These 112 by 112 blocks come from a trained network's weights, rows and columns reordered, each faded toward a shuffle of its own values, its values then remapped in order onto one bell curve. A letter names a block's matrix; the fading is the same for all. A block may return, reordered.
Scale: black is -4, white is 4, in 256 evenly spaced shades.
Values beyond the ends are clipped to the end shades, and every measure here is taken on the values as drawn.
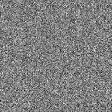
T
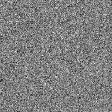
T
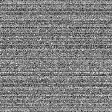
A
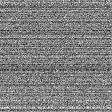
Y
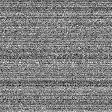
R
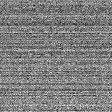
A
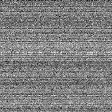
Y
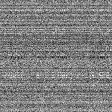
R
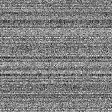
R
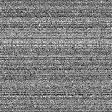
Y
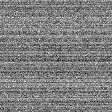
R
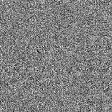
T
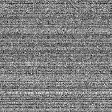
A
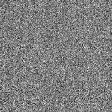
T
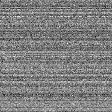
R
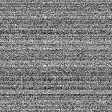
R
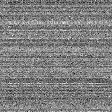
Y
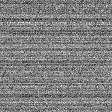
R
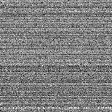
R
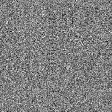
T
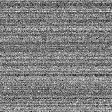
Y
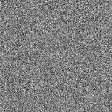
T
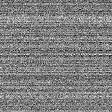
R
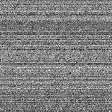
Y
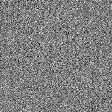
T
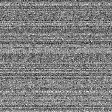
R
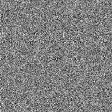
T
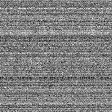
Y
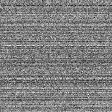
Y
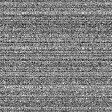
R
